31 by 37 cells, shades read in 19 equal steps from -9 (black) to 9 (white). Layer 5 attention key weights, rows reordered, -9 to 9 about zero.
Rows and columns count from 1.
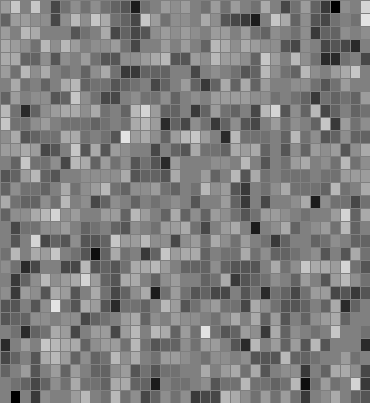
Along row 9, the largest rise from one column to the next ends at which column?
27
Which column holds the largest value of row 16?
7
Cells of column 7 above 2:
7
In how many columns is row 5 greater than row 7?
15
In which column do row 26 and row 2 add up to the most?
21
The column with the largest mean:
8
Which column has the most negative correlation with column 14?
3
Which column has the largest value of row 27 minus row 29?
14
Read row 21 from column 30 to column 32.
1 5 3
